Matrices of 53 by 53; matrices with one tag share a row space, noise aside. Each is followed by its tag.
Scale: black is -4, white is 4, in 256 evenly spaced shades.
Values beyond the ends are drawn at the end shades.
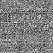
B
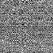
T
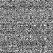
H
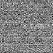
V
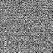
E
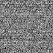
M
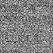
V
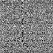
T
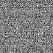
M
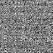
E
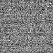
H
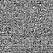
B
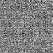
E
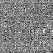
E
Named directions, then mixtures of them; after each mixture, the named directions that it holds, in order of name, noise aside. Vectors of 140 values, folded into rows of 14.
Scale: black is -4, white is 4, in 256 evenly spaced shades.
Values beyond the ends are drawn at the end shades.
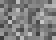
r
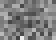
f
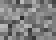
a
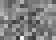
a, f, r.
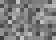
r.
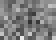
f, r.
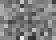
a, f.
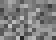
a, f, r.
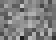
f.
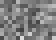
f, r.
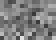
f, r.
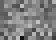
f.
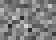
a, r.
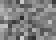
a, f.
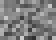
a, f, r.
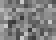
a, f.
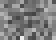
f.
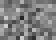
a, f, r.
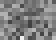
f.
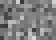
a, f, r.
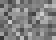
r.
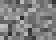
a.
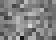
f.
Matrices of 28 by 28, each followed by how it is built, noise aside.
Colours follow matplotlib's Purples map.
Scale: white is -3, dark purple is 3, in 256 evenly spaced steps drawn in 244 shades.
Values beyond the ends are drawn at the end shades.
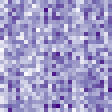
blocks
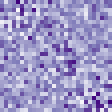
block diagonal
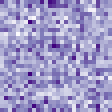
blocks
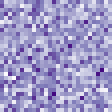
blocks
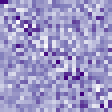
banded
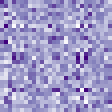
low rank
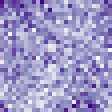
smooth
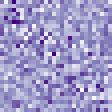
banded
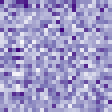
blocks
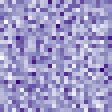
blocks
